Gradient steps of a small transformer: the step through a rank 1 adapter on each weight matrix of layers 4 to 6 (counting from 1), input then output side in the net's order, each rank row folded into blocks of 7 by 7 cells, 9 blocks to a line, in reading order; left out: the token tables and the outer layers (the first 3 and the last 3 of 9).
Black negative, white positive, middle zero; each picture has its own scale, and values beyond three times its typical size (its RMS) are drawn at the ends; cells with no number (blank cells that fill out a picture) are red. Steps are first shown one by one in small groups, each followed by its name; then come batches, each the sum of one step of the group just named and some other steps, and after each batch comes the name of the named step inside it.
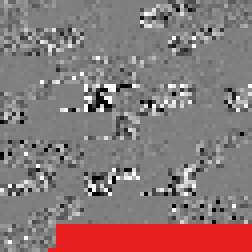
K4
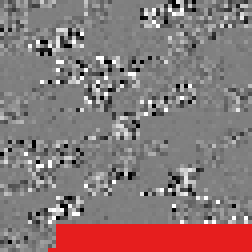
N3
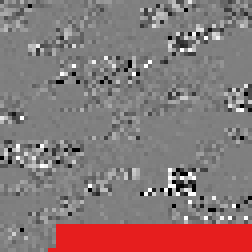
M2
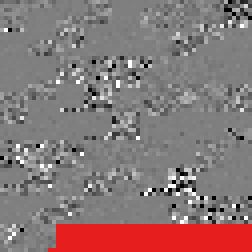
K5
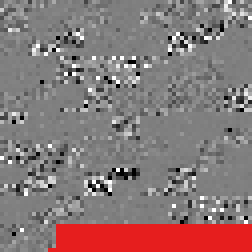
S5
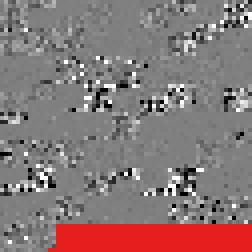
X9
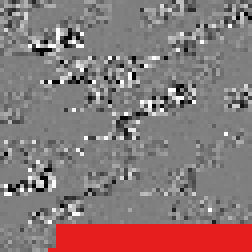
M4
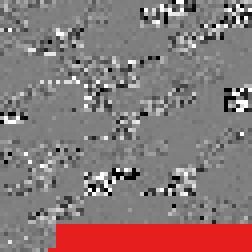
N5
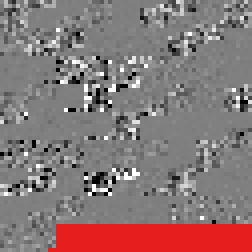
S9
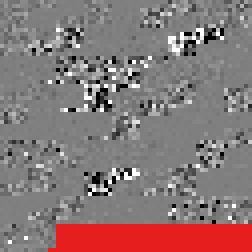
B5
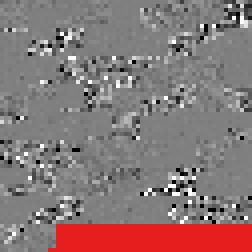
K5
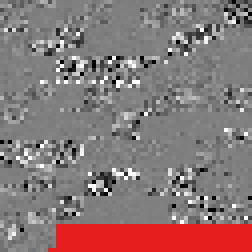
K5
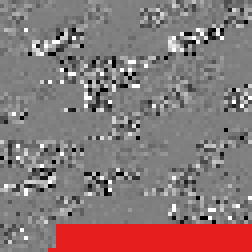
B5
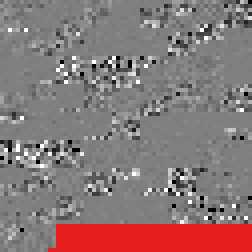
M2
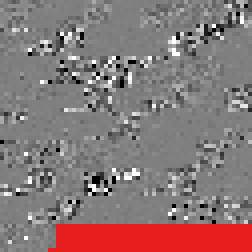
B5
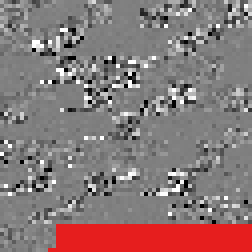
M4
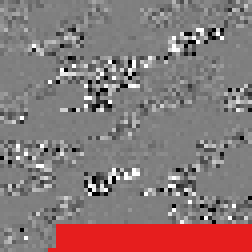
B5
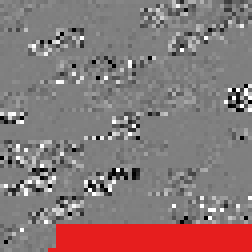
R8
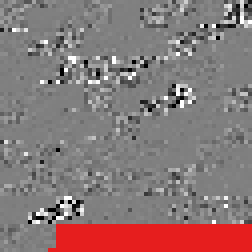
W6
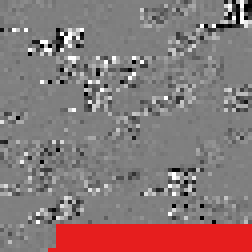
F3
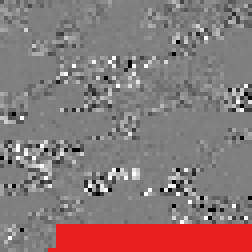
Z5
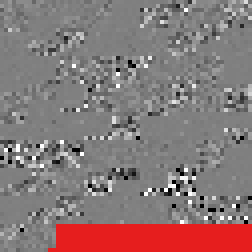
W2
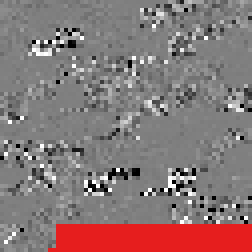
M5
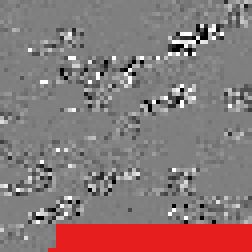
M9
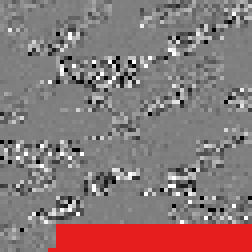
W2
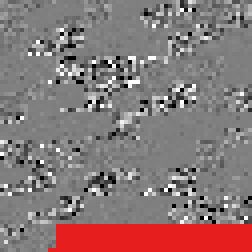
M5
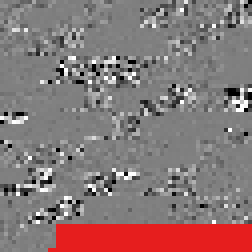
W6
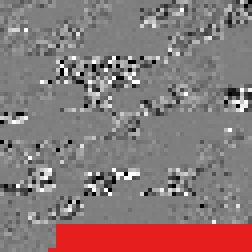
W6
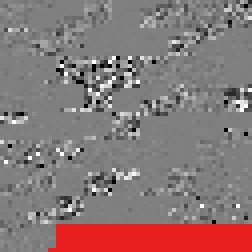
M9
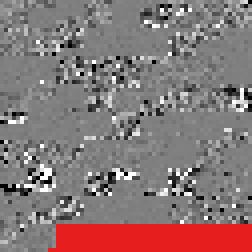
M5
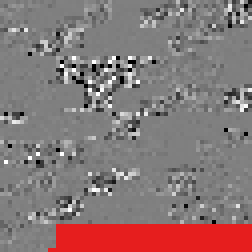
F3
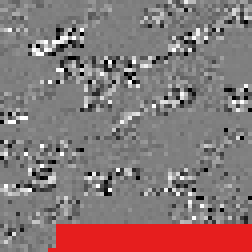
M5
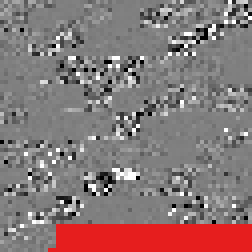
M9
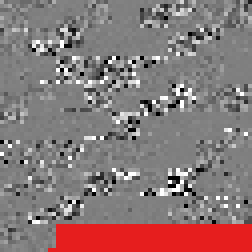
W6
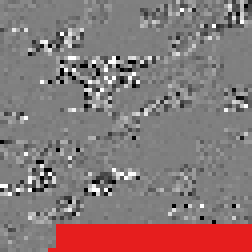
F3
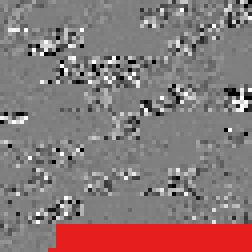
W6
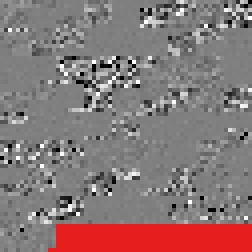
W2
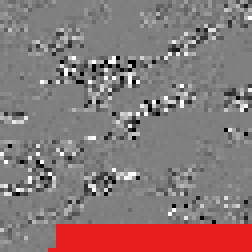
M9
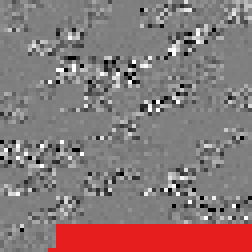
W2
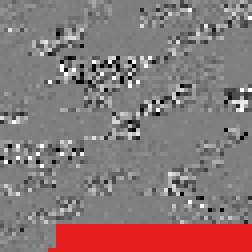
W2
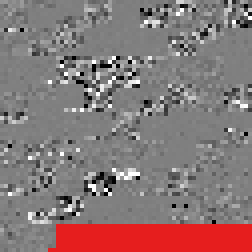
M9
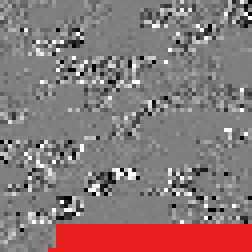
M5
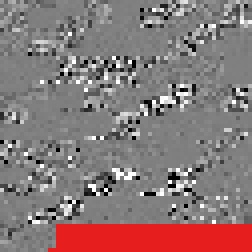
W6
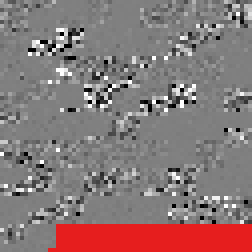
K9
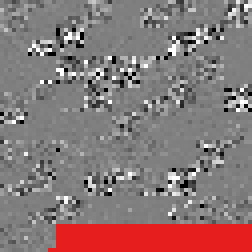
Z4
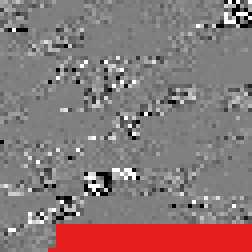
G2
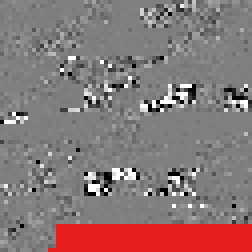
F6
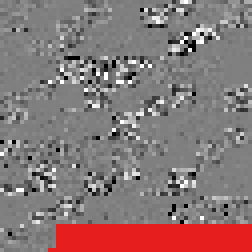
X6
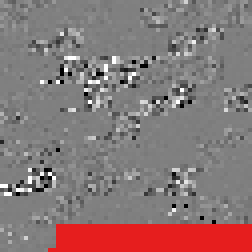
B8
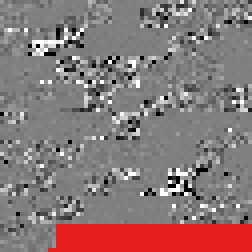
Z4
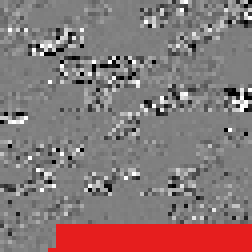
X6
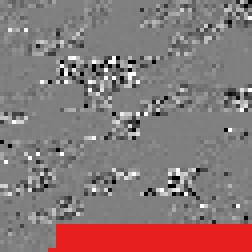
B8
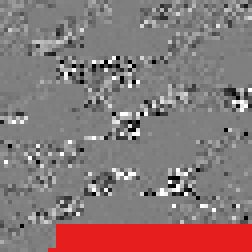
F6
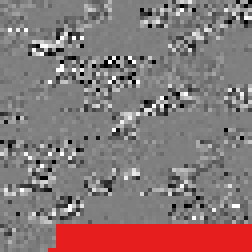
X6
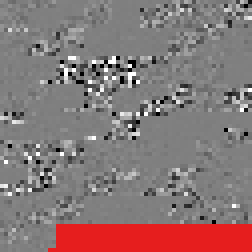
B8
